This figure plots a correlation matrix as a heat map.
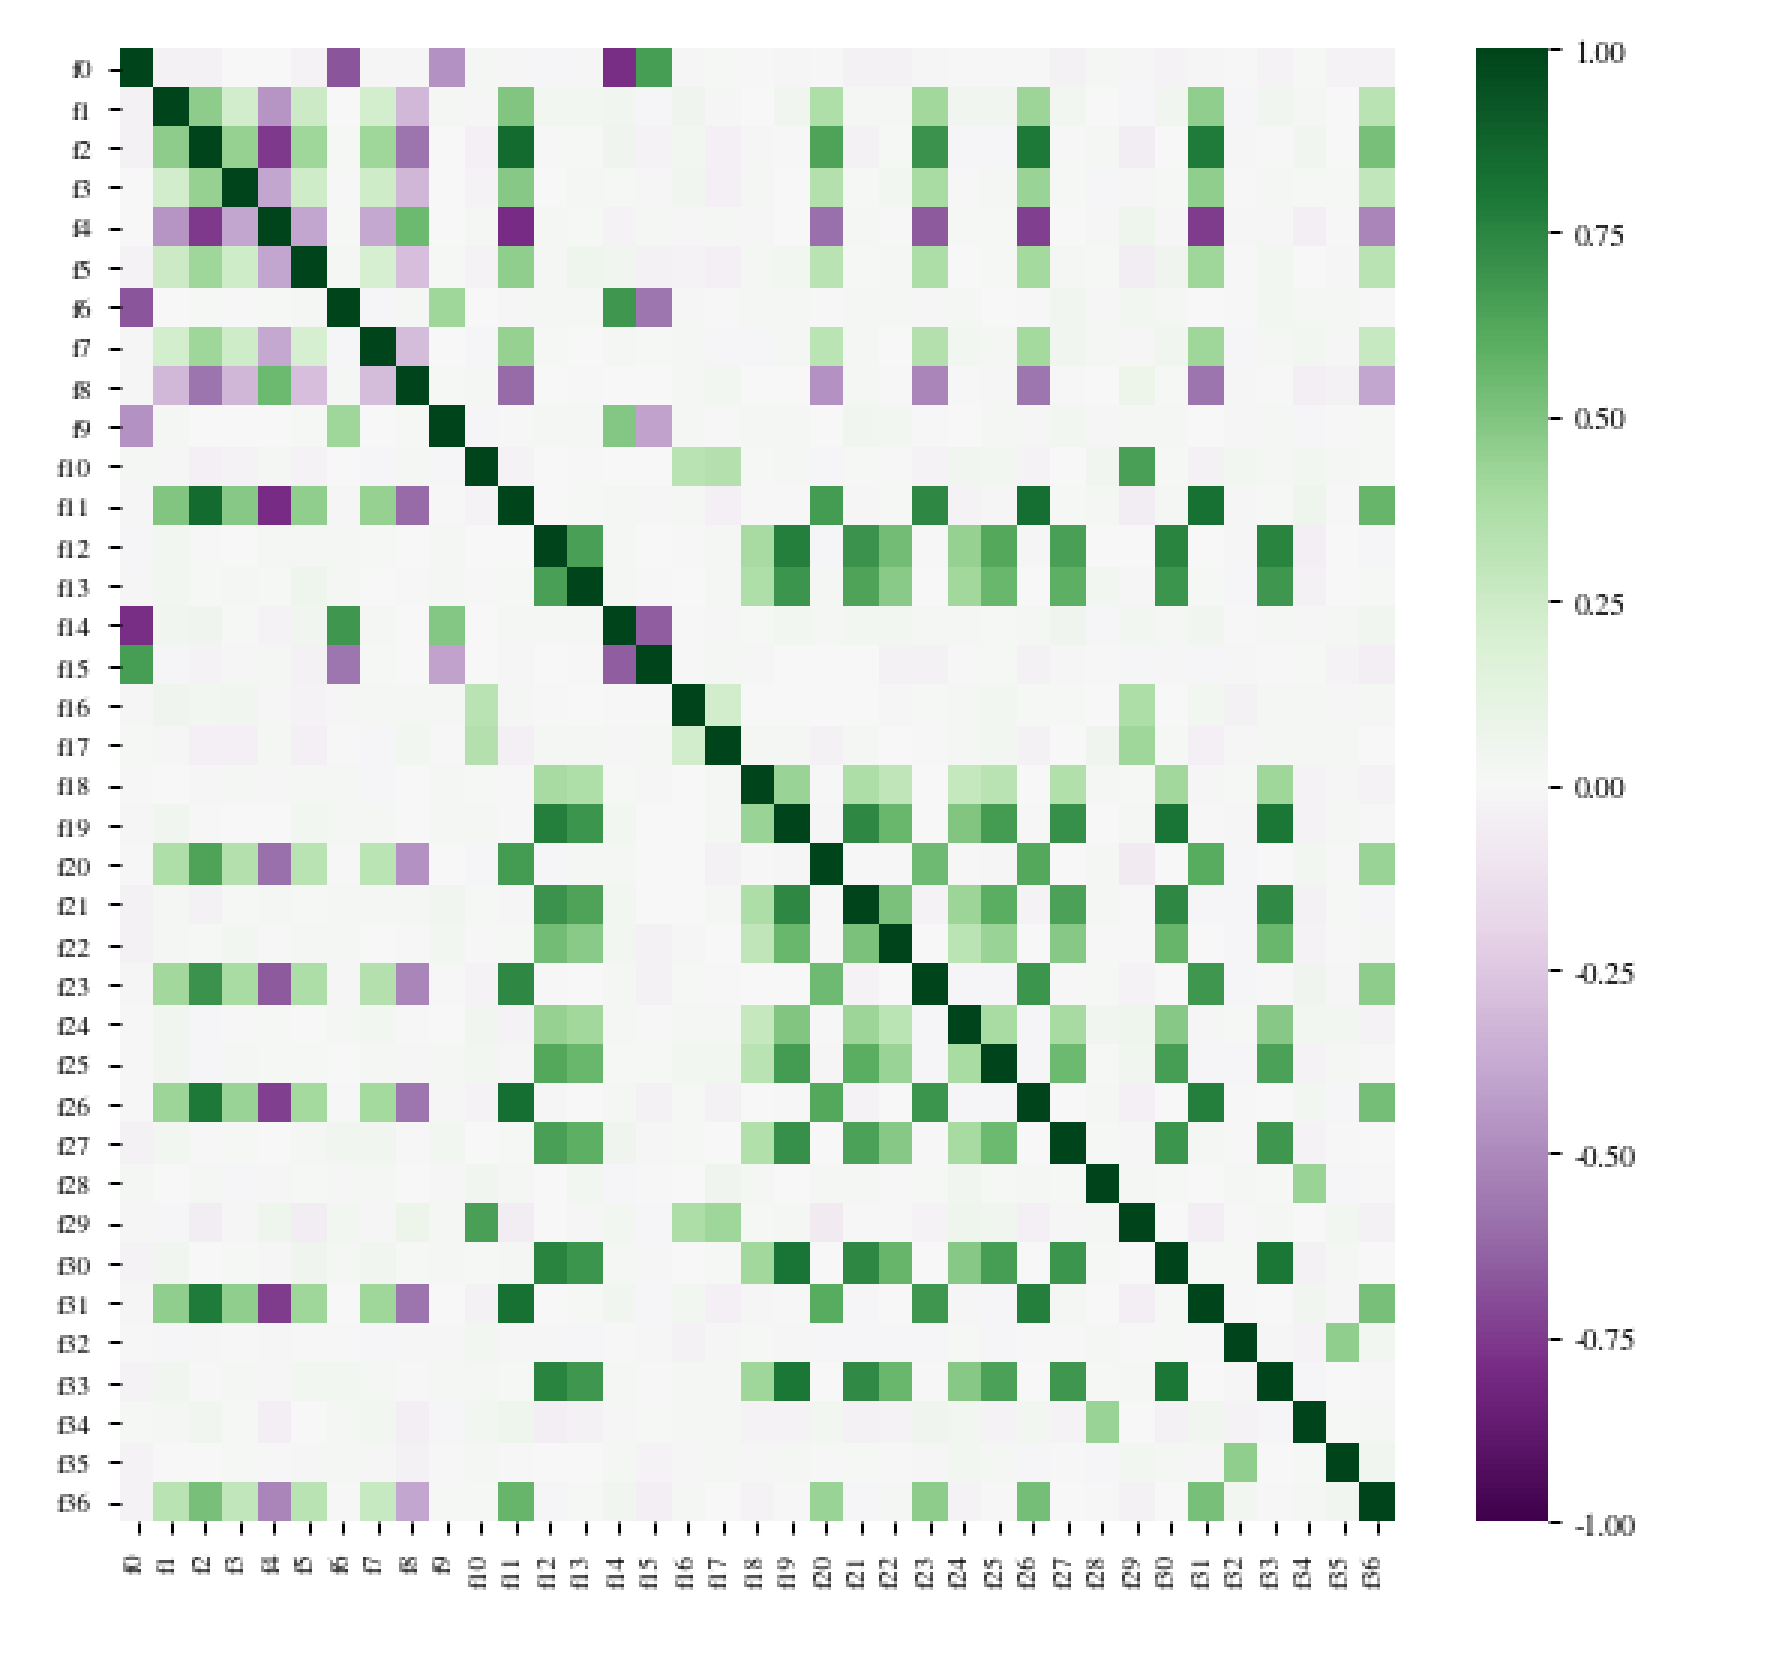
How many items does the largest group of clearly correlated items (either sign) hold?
13
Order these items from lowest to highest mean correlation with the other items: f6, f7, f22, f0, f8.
f8, f0, f6, f7, f22
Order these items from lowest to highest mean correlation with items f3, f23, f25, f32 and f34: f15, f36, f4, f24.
f4, f15, f24, f36
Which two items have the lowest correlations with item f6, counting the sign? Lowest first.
f0, f15
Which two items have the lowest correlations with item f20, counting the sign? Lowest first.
f4, f8
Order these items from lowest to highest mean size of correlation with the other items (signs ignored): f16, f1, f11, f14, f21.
f16, f14, f1, f21, f11
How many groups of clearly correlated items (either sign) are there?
6
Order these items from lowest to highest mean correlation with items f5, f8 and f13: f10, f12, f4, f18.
f10, f4, f18, f12
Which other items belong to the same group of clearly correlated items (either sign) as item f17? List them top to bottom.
f10, f16, f29
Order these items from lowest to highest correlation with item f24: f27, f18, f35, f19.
f35, f18, f27, f19
